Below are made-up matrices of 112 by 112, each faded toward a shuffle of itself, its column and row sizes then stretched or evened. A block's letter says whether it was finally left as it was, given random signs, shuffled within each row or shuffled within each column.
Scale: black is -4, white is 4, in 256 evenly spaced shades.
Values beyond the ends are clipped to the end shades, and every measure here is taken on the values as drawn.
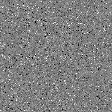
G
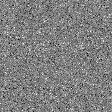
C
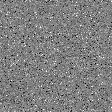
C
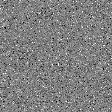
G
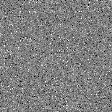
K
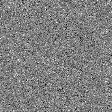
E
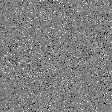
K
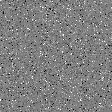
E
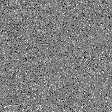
G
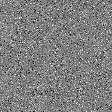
E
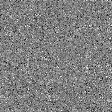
K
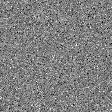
C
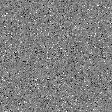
K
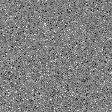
K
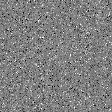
E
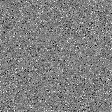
C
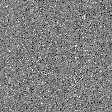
E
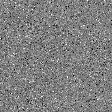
E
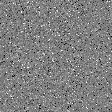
E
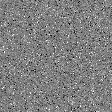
E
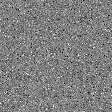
C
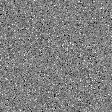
E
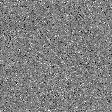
C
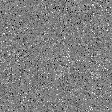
G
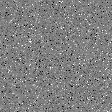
C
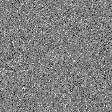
E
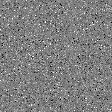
K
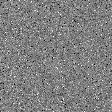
E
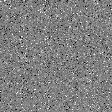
G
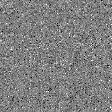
G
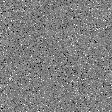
E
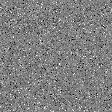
K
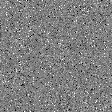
E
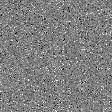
G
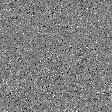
C
